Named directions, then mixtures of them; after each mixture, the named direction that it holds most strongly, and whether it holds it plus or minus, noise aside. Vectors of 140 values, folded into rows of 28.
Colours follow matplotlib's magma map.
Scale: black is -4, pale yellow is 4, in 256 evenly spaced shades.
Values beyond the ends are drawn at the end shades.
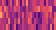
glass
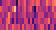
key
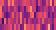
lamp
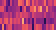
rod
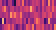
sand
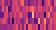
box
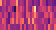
key, minus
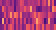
sand, plus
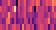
key, plus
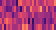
rod, plus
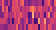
box, plus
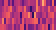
lamp, minus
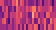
box, plus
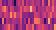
sand, plus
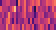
key, plus
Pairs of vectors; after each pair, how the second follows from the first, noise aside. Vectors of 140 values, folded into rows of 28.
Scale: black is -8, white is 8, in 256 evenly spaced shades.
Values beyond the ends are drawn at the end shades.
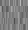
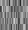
negated, scaled up.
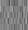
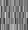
reversed, negated, scaled up.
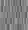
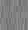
reversed, shrunk.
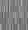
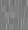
reversed, shrunk.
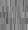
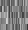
negated, scaled up.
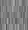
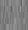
reversed, shrunk.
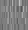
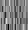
reversed, negated, scaled up.
